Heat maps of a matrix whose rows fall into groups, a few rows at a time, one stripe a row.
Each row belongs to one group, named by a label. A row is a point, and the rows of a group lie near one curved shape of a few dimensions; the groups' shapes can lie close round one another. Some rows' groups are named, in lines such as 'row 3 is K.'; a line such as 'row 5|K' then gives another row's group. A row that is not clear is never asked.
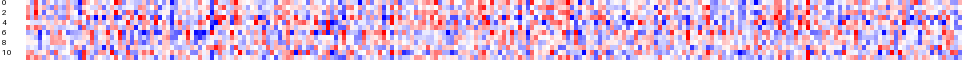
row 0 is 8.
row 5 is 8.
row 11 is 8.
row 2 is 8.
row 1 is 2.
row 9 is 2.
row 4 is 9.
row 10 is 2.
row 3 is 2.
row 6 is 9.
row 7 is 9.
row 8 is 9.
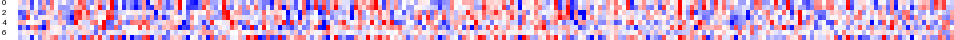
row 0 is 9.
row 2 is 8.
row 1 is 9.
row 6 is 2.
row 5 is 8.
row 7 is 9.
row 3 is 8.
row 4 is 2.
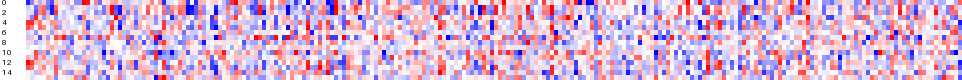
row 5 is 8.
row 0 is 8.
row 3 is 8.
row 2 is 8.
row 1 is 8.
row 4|8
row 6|2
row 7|9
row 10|2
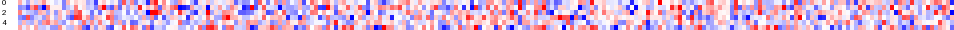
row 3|8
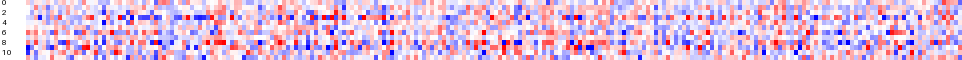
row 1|2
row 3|9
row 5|9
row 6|2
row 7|2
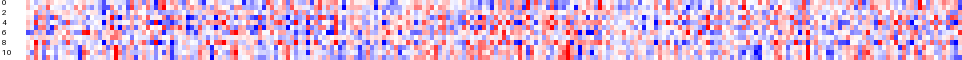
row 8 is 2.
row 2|2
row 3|8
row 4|2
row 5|8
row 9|8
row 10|8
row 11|8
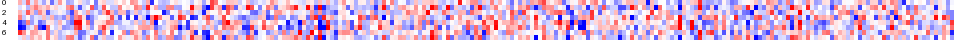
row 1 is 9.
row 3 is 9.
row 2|8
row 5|8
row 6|8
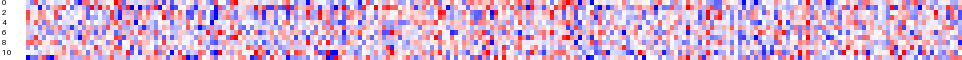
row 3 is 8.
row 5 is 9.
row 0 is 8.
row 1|9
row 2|8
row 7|8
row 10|9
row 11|8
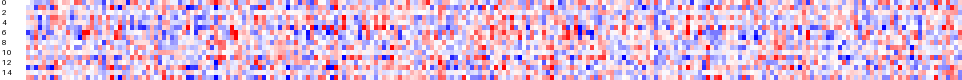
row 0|2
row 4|9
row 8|2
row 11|2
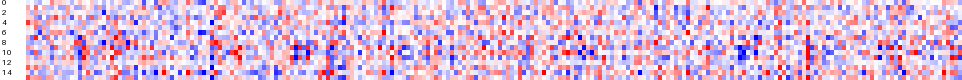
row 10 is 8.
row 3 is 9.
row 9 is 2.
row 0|9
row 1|2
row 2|2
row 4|8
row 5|2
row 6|9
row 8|2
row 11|2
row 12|2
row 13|8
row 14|9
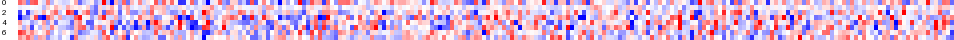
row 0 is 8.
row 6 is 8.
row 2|2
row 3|8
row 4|9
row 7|8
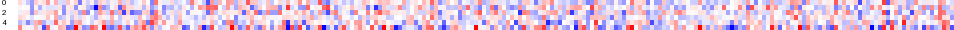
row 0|9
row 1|2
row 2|9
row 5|2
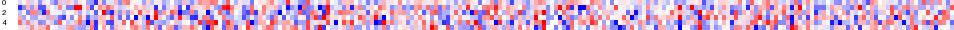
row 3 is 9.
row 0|2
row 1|8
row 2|8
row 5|9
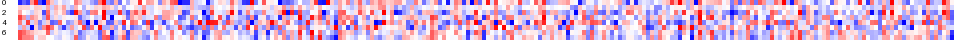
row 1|2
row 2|2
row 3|8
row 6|8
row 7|8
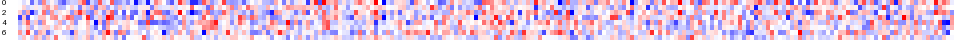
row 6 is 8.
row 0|9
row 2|9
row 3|2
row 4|2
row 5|2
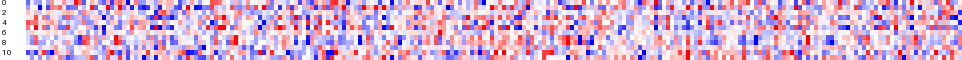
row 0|2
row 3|2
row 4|8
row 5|2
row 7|8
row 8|8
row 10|8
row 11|9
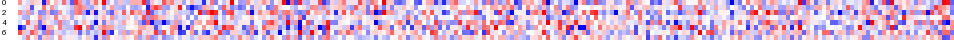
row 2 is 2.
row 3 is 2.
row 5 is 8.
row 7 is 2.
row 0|2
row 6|8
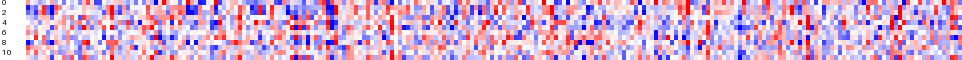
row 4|9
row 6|2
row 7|2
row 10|2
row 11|2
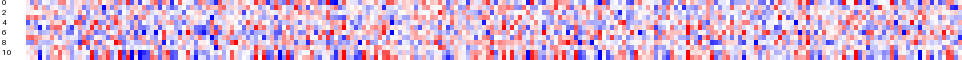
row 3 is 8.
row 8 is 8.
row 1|2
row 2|9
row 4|2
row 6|9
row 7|8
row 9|9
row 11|9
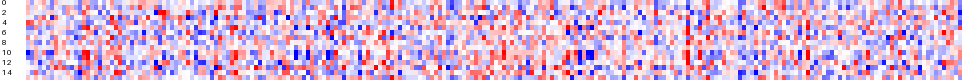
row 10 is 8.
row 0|2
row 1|2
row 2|9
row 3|8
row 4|8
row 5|8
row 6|9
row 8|9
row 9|2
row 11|8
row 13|9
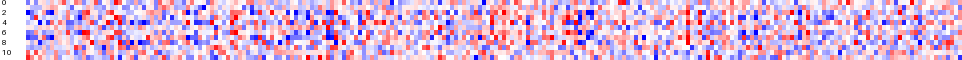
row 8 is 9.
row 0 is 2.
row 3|8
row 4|9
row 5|9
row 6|8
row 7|8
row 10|2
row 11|8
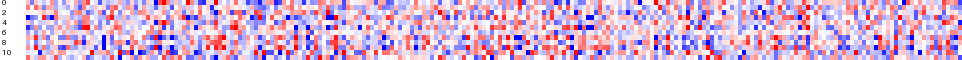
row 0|9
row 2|9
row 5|8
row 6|2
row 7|2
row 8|2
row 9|2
